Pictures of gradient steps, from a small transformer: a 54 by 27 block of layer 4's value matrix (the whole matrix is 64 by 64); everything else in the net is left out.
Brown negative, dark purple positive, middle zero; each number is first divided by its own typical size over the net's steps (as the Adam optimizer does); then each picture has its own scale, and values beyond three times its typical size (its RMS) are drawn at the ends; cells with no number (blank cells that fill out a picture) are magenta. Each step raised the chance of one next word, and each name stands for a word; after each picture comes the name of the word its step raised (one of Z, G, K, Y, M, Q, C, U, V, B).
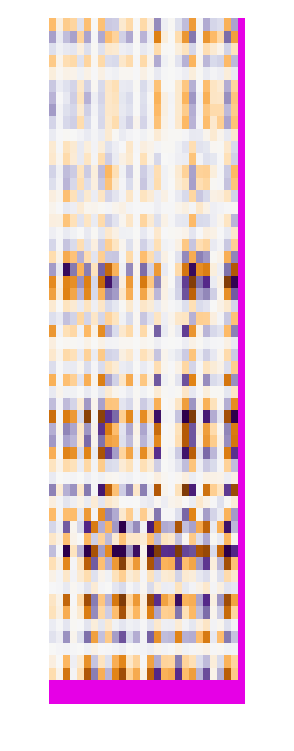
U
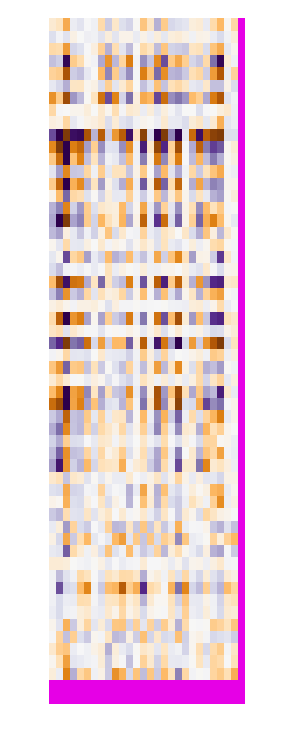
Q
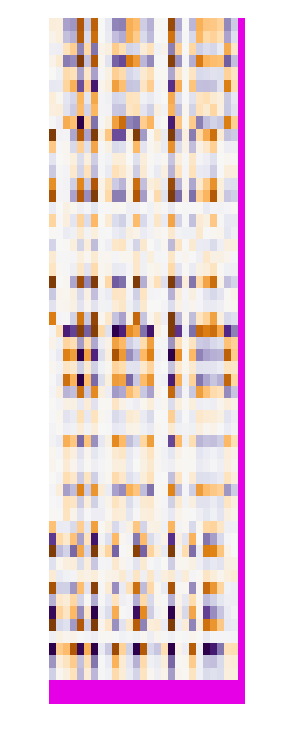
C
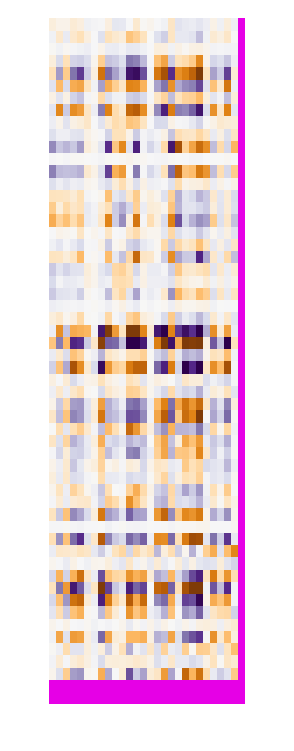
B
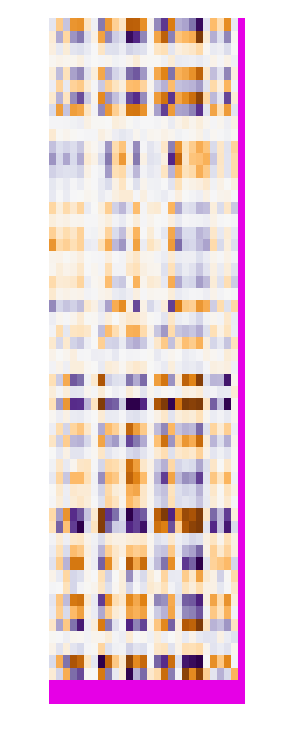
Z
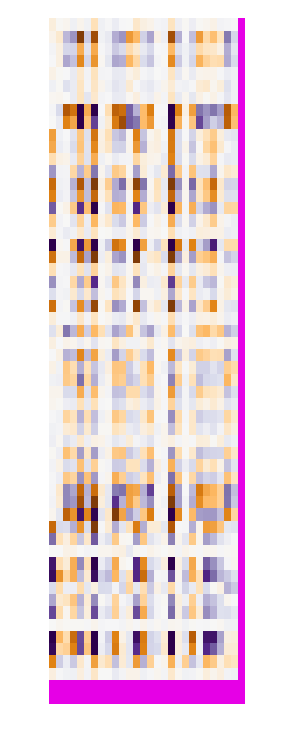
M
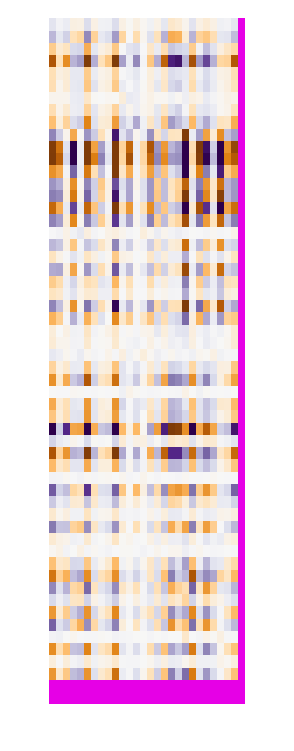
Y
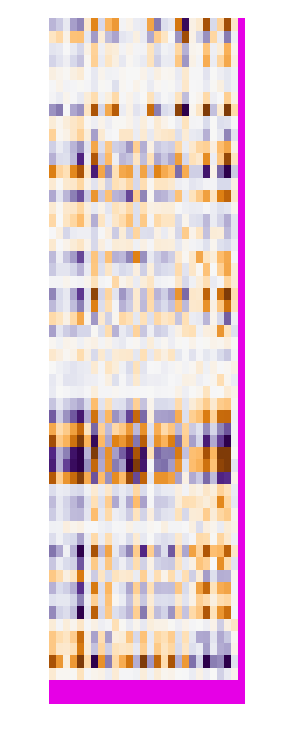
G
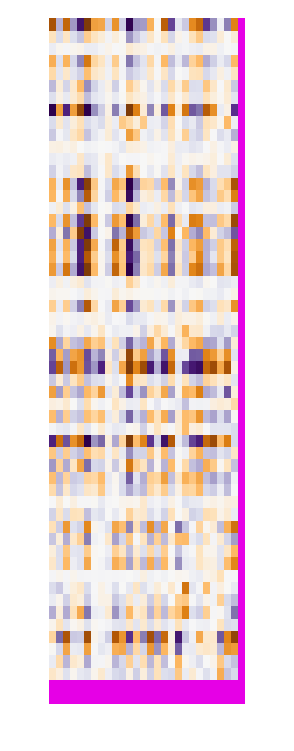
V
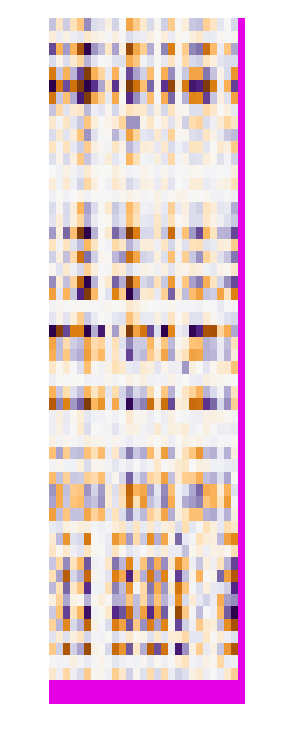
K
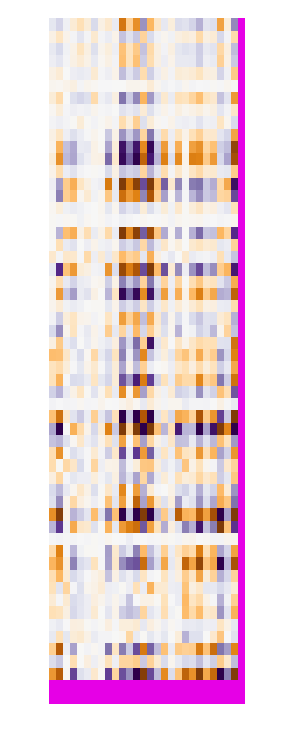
U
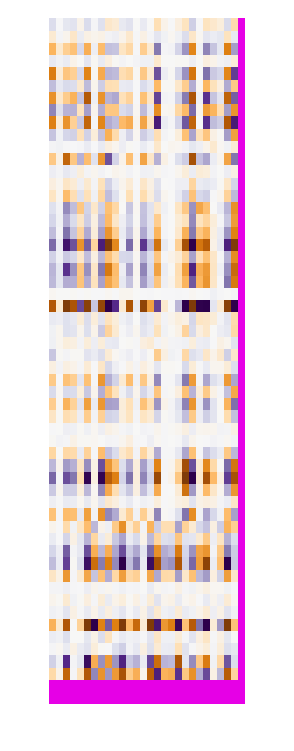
Z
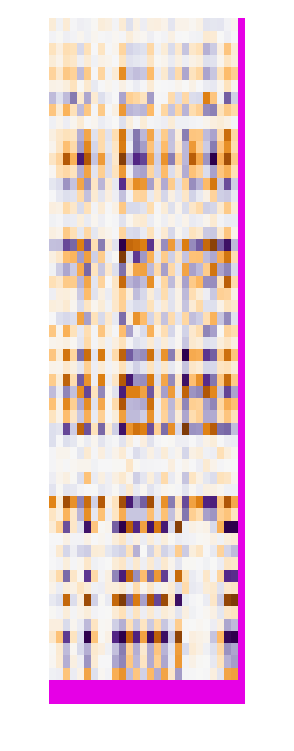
U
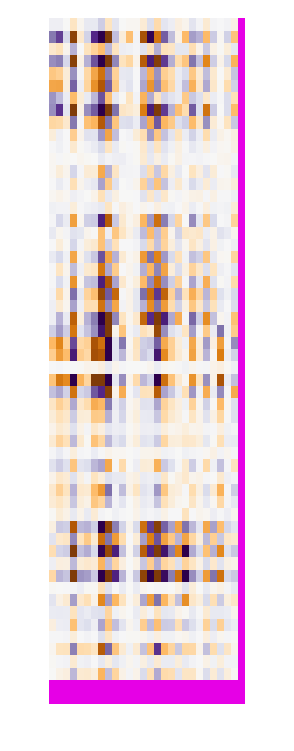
C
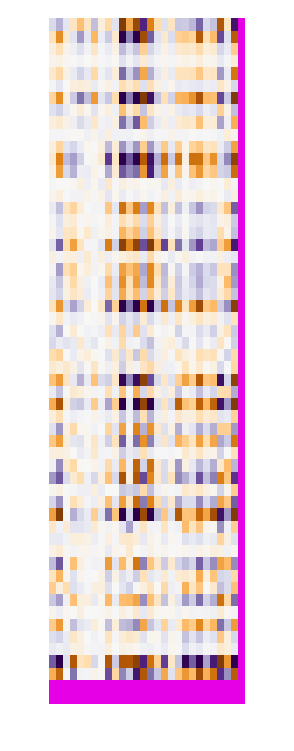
Z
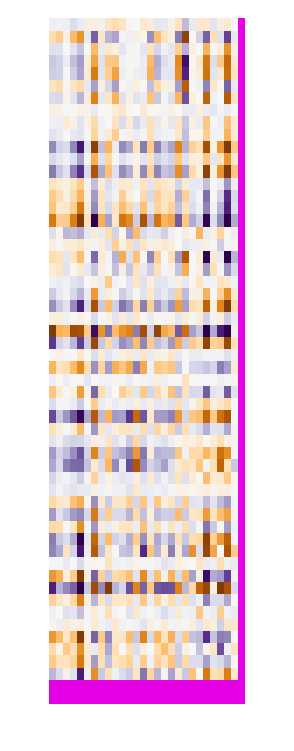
B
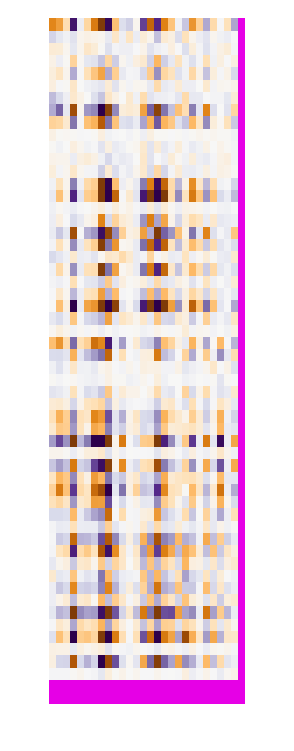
V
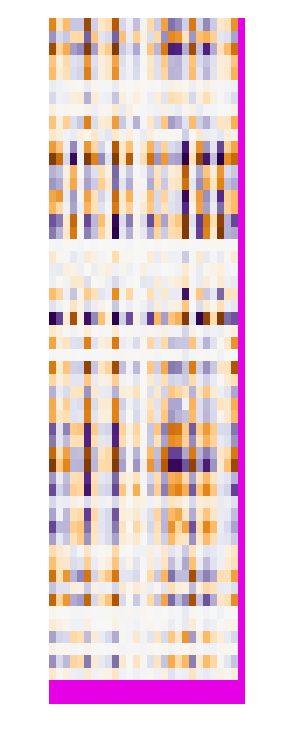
G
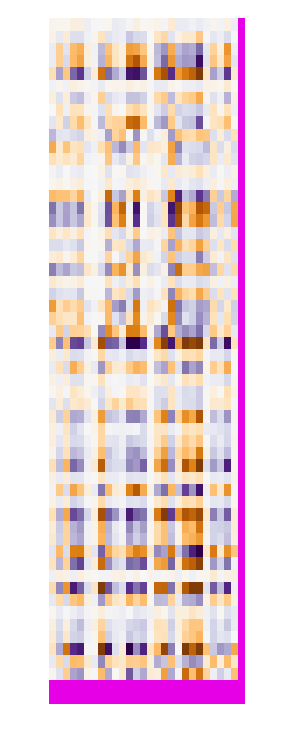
Q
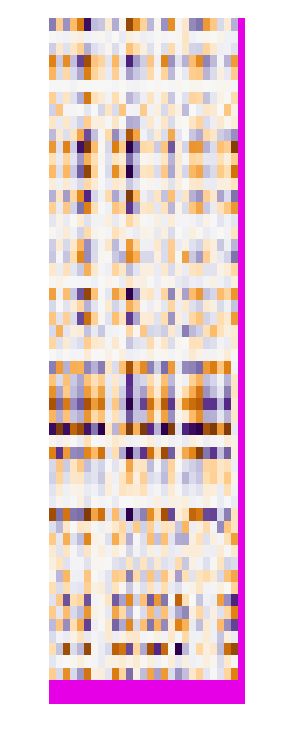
Y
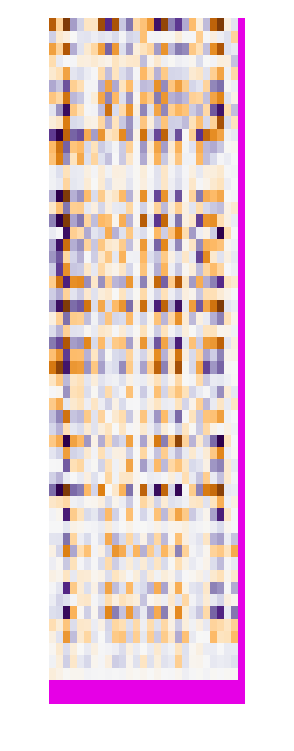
V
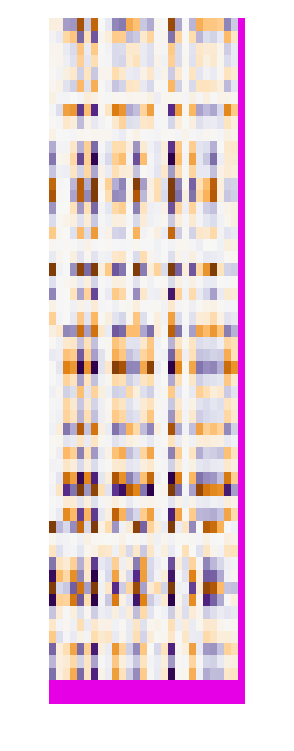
U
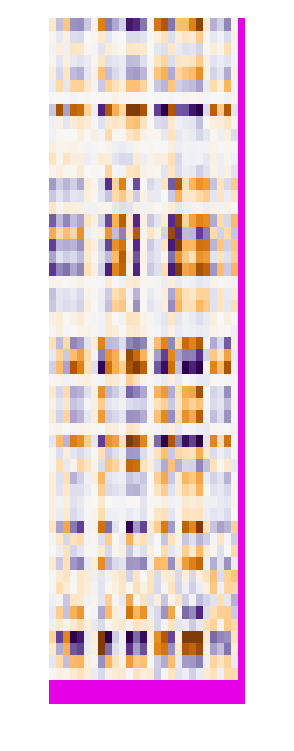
V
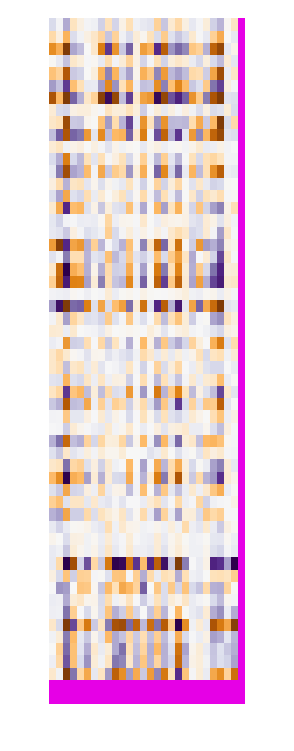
Z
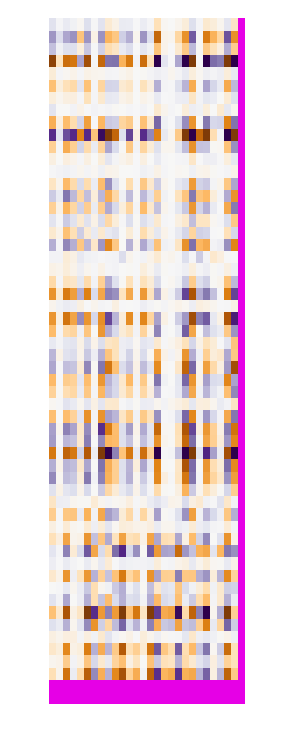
Y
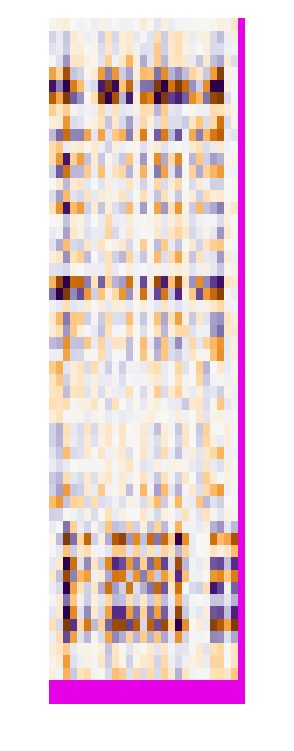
K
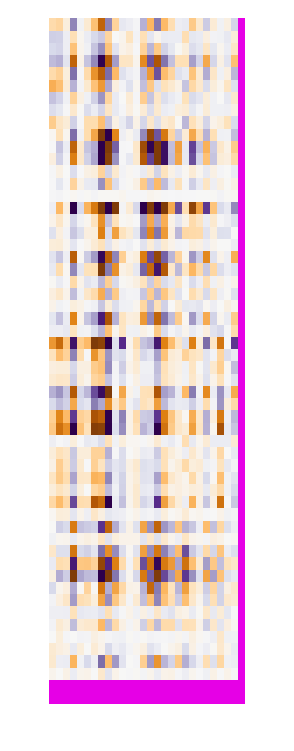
Q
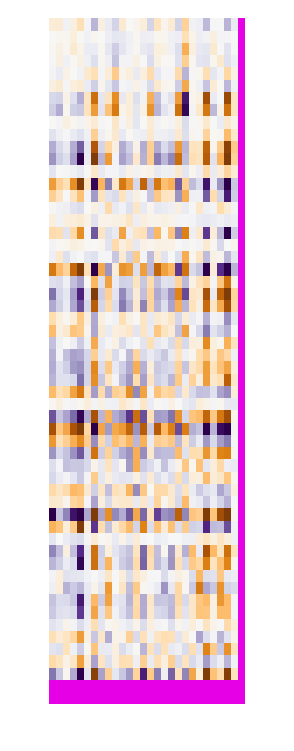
U
